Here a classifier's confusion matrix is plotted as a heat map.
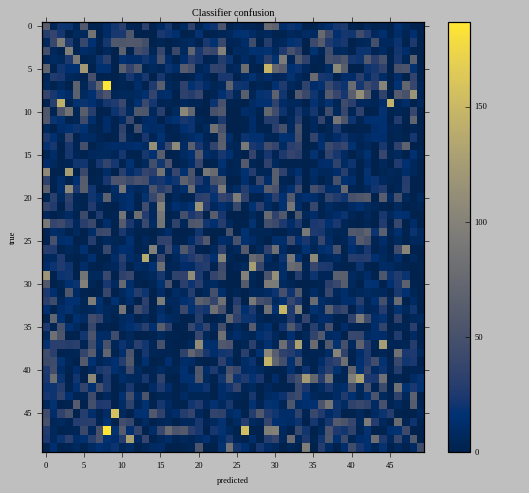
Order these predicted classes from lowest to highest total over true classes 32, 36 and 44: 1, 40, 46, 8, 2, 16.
16, 8, 2, 40, 46, 1
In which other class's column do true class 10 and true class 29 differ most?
26
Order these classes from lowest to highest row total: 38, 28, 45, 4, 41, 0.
0, 28, 45, 4, 38, 41
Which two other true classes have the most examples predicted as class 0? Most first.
29, 17
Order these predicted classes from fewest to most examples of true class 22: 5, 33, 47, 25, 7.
25, 47, 7, 5, 33
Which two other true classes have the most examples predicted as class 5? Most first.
30, 29
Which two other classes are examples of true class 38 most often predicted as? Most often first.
29, 46
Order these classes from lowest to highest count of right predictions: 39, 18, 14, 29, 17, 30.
17, 29, 18, 39, 30, 14
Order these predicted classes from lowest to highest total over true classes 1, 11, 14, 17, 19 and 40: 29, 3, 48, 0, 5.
48, 29, 5, 3, 0
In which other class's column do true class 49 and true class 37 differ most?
33
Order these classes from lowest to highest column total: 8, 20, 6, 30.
6, 8, 20, 30
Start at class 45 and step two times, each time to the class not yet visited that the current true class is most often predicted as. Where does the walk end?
2
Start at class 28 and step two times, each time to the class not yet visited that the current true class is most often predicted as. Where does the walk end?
13
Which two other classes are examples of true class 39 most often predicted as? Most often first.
29, 30
